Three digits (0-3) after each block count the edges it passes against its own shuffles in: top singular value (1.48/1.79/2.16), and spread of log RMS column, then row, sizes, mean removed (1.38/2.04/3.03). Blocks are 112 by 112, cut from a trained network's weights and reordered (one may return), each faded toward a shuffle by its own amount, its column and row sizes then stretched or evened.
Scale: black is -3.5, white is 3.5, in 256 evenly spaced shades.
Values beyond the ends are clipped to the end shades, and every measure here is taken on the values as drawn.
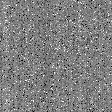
0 0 0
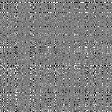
3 3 3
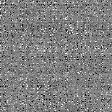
1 2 1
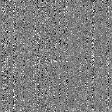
0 3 1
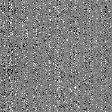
0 3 0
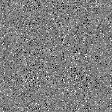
0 2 1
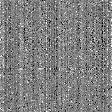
3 2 1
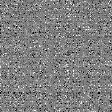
1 2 1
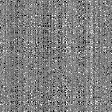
3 2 2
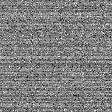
3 0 0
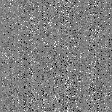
0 2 0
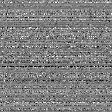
3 0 3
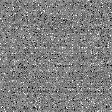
1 1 1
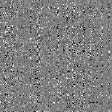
0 3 2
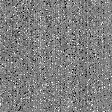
1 1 0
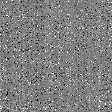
0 1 1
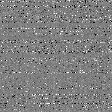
0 0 3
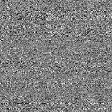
2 0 3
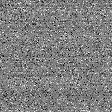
1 0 0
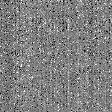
1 1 1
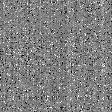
1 0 1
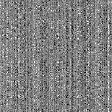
3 2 2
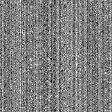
3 2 1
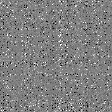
0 2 2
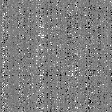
1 3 1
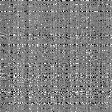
3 1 3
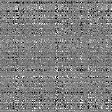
3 3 3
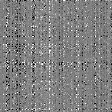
3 3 2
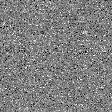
0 0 1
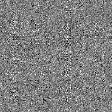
1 2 1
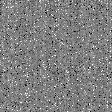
0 1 0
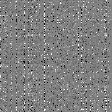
1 3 1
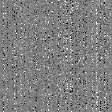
0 3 0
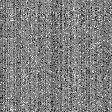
3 0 1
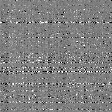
2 0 3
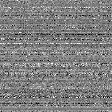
3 0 3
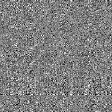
2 2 2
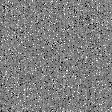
0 0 0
